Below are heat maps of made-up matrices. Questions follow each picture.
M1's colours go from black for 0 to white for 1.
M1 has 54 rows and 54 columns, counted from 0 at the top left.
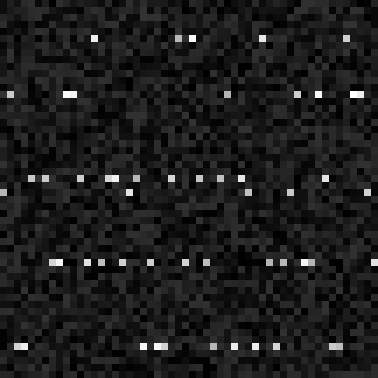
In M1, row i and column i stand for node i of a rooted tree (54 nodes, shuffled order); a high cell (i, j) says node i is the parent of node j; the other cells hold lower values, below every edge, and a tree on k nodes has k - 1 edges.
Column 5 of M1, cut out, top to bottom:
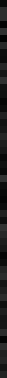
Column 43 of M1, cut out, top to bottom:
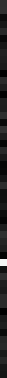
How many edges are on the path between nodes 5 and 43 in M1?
2
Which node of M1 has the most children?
37
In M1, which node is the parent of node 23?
49
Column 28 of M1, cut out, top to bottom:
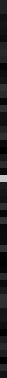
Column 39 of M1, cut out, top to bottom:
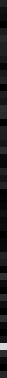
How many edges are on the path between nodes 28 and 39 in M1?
4
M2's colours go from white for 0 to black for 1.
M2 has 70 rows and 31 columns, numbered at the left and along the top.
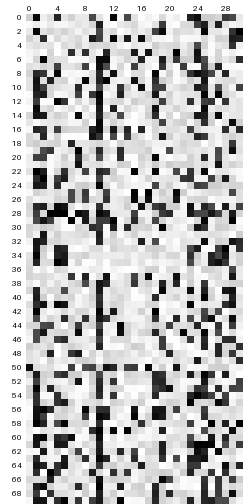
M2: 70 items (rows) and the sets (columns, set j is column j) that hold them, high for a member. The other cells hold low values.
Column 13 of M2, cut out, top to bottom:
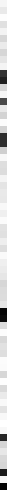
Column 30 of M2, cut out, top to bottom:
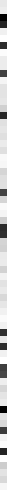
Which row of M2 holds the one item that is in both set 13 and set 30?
10
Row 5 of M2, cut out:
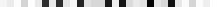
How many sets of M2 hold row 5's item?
7
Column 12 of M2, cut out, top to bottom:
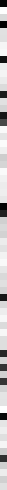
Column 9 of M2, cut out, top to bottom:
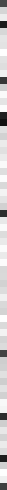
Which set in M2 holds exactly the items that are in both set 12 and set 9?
14
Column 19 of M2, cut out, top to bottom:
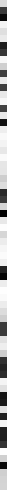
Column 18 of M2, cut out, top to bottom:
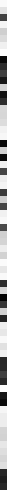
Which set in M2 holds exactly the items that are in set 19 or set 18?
25
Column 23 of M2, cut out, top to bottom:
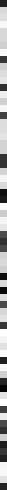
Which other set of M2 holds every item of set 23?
1
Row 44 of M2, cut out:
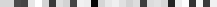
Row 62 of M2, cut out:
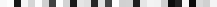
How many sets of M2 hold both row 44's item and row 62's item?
6
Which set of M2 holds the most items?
10
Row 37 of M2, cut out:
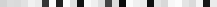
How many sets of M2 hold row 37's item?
7
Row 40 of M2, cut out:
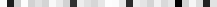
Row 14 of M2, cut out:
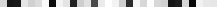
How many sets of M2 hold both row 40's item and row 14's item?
4
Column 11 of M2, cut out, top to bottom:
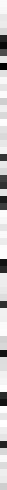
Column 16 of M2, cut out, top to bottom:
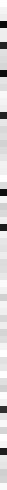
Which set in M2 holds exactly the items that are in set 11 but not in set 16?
8
